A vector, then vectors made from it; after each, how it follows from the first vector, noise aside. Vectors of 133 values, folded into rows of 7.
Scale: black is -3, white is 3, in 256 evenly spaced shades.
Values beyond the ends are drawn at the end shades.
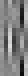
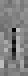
wrapped around, partly zeroed.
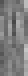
wrapped around, negated, shrunk.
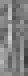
wrapped around, negated, shrunk.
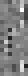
negated, partly zeroed.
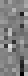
partly zeroed.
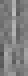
wrapped around, negated, shrunk.
